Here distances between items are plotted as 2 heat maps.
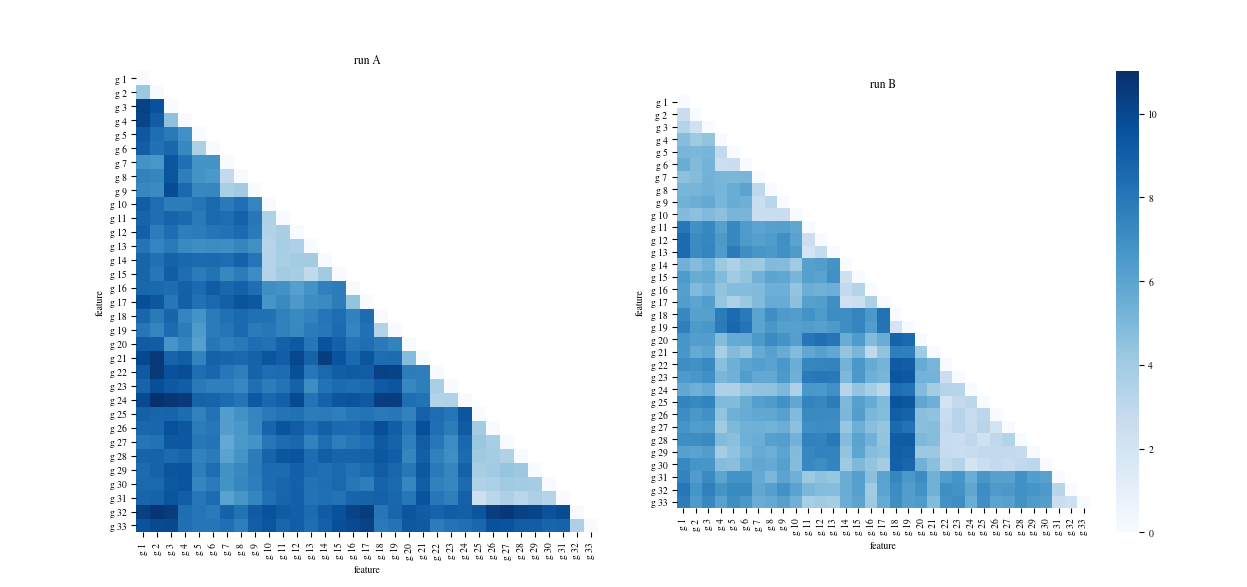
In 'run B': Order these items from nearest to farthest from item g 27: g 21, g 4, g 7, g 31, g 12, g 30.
g 30, g 4, g 21, g 7, g 31, g 12
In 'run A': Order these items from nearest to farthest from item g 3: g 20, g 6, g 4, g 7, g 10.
g 4, g 20, g 10, g 6, g 7
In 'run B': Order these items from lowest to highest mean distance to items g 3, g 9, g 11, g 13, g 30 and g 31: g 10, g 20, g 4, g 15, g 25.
g 10, g 4, g 15, g 25, g 20
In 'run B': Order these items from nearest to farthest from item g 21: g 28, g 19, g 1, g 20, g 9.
g 20, g 28, g 9, g 1, g 19
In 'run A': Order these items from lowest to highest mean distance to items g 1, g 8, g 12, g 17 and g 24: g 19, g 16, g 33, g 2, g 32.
g 16, g 2, g 19, g 33, g 32
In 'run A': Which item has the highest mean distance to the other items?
g 32
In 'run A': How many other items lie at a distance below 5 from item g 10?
5
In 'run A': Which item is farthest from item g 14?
g 21
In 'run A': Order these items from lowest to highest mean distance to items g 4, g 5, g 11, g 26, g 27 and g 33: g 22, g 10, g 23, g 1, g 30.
g 30, g 10, g 23, g 22, g 1
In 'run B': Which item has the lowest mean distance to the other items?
g 24
